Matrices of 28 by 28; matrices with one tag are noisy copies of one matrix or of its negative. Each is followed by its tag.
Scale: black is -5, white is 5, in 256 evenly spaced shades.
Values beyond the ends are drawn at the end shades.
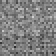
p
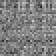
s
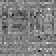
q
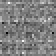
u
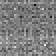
p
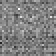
p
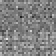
p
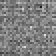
s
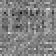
q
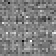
u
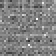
s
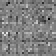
u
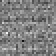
u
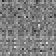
p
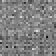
p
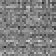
s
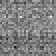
p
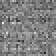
u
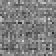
u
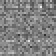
s
